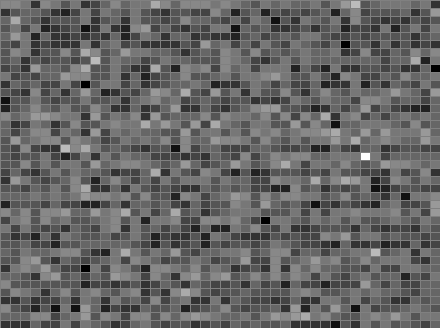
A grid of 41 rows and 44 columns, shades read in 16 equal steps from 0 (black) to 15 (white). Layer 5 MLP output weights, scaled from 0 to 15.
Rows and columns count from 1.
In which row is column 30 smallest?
9
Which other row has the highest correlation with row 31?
25
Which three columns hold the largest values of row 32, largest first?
38, 13, 18
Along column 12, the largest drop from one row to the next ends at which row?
36
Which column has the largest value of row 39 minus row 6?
35
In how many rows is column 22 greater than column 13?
23
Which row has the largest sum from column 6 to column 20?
27
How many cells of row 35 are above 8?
4
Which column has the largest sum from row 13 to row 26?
37
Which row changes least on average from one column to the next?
31
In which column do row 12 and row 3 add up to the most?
19
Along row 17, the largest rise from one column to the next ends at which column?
10
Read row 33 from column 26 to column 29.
4 4 8 5
